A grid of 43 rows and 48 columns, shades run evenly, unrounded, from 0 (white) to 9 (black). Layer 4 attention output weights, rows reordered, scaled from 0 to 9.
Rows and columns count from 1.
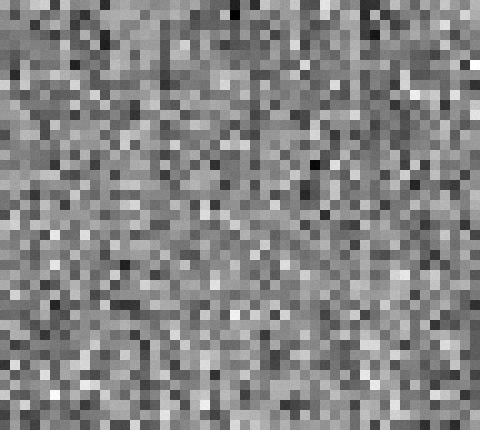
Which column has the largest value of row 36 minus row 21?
28
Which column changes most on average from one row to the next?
8
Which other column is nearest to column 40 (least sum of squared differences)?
20
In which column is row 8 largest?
2
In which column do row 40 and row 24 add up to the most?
48
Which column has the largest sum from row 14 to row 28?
43
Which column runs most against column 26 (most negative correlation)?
3
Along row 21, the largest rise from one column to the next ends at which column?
22
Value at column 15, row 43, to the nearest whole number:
6
